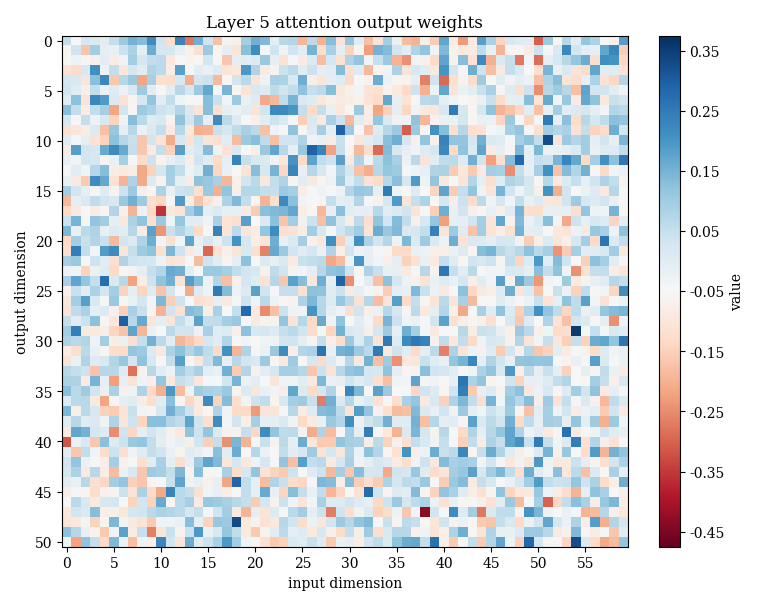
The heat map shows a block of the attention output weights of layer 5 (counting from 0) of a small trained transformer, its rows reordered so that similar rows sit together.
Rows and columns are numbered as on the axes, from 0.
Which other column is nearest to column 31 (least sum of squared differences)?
47
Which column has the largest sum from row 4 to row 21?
51
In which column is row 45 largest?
32
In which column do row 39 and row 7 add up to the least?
5
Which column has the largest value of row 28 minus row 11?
8
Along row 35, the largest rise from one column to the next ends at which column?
11
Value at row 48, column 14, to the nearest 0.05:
0
